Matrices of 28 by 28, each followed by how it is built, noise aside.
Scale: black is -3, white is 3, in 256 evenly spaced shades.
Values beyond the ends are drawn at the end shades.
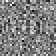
blocks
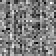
blocks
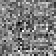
low rank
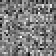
blocks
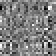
low rank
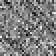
Toeplitz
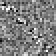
banded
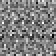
repeating columns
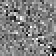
banded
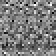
repeating columns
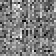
blocks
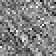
Toeplitz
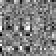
low rank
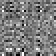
low rank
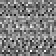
repeating columns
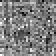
blocks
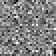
low rank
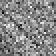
Toeplitz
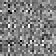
low rank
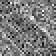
Toeplitz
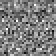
repeating columns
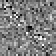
banded
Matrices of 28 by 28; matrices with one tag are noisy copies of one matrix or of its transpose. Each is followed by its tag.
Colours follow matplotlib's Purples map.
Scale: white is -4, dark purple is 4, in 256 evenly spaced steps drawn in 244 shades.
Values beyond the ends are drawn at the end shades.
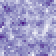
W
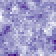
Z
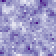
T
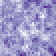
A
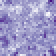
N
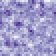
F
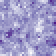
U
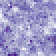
Z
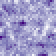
W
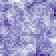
Z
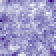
N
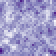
N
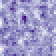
F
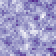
A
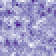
F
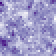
T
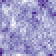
T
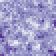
A
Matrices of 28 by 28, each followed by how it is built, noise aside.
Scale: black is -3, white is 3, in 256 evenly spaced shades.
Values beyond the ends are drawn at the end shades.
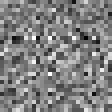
low rank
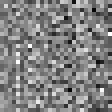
repeating rows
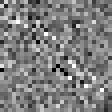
banded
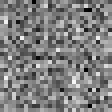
blocks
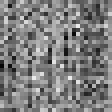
blocks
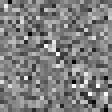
banded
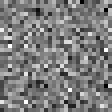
low rank
